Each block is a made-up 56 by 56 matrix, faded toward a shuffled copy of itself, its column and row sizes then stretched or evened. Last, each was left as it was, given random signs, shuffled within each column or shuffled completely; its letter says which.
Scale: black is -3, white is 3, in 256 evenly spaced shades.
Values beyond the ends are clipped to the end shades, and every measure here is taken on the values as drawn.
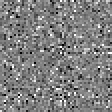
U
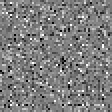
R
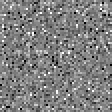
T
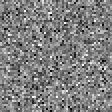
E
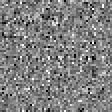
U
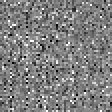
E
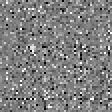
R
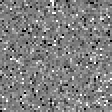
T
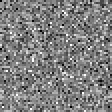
T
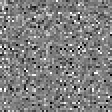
U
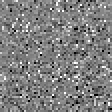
U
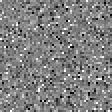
T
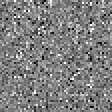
R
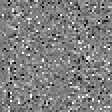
E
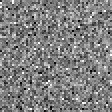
T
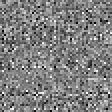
U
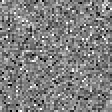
T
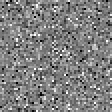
E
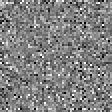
R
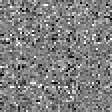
U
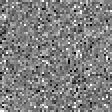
E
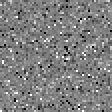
T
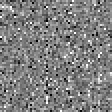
E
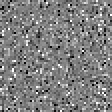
E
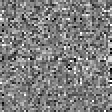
R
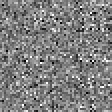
R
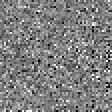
R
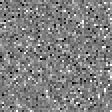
T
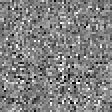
R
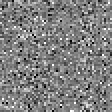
E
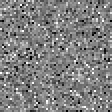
T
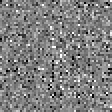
R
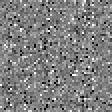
E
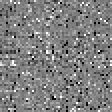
U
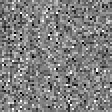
E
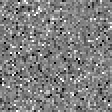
T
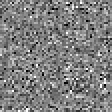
U
